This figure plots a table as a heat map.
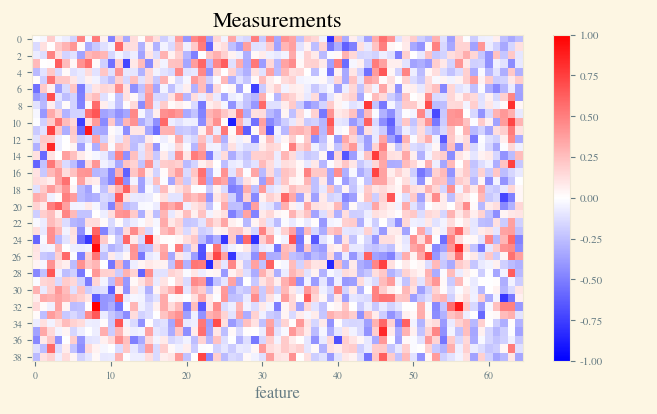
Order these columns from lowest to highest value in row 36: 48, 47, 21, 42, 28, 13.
13, 48, 21, 28, 47, 42
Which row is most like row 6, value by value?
36
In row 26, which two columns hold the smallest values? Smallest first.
26, 22
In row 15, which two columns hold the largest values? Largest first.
63, 2
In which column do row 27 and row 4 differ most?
21
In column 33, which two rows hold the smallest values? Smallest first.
11, 10
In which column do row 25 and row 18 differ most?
8
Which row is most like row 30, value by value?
20
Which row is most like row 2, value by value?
22
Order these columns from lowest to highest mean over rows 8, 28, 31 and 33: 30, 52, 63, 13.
13, 30, 52, 63
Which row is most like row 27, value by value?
0
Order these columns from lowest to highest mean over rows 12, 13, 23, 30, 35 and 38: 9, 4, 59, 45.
9, 59, 4, 45
